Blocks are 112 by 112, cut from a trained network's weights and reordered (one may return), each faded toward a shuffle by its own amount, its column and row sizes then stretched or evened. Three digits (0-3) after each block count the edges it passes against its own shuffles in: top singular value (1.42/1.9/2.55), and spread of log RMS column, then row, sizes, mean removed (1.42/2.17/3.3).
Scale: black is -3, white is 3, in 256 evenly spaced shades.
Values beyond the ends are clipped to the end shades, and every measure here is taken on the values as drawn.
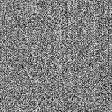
2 0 0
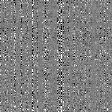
1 3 2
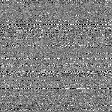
2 0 3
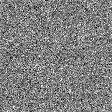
0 0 0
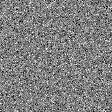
0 0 0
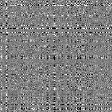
3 2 3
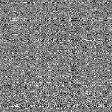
2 1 3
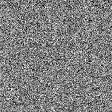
1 0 1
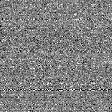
2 0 2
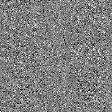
0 2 1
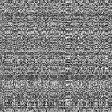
3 2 1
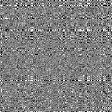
3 2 3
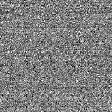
2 1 0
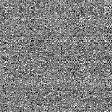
2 2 1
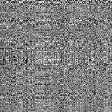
3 0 3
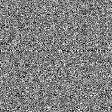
1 0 2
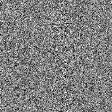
0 2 0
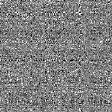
2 2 1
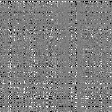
2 3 3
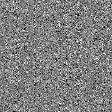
0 2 0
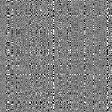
3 3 2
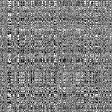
3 3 2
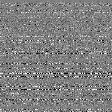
2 0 3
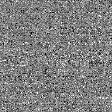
1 1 2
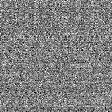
2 0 0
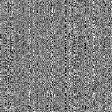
3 3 1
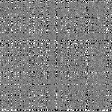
2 3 3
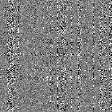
1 3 2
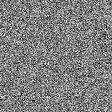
0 1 1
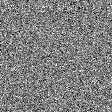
0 0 1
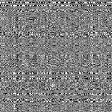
3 1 3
